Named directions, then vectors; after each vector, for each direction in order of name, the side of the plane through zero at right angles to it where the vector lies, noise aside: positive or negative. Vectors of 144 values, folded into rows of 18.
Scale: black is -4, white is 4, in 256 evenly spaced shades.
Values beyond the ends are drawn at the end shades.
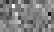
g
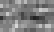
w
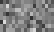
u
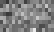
positive, positive, negative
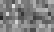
positive, negative, positive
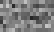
negative, positive, positive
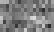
negative, negative, negative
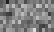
positive, positive, negative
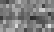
positive, positive, positive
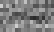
negative, positive, positive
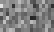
negative, positive, positive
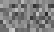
negative, positive, positive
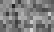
negative, positive, negative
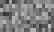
positive, positive, negative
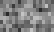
negative, positive, negative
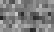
positive, negative, positive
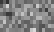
positive, positive, negative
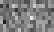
positive, negative, negative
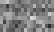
negative, negative, negative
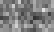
positive, negative, positive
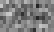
negative, negative, positive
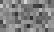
negative, positive, positive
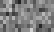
negative, positive, negative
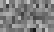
negative, negative, positive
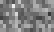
positive, negative, positive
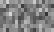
negative, negative, positive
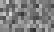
negative, negative, positive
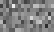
positive, negative, negative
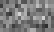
positive, positive, negative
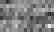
positive, positive, positive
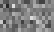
positive, negative, negative
